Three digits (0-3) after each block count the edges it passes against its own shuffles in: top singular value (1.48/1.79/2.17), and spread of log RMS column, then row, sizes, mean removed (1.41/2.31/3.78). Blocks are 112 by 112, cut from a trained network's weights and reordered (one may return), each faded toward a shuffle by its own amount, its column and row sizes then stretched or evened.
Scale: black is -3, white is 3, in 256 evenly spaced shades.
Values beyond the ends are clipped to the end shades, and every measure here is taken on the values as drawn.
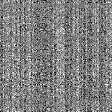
3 1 2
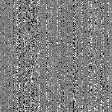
1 3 1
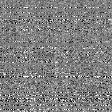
0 0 3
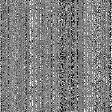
3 3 1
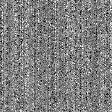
2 2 0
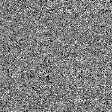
0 1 2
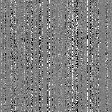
2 3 1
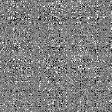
0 2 2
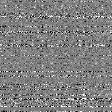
1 1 3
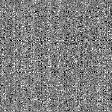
1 1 2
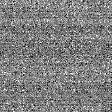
1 1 1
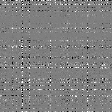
1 2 3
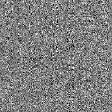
1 2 0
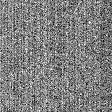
2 0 0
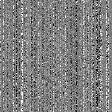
3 3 0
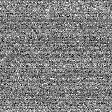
2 0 1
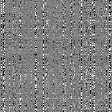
2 3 1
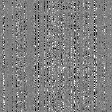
1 3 1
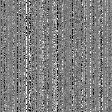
3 3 0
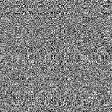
3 1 2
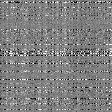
3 1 3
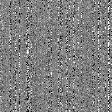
0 3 0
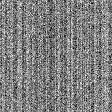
3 0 0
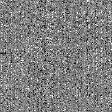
0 2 1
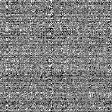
3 2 1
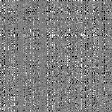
1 3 2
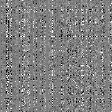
1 3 2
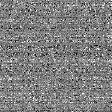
1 1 2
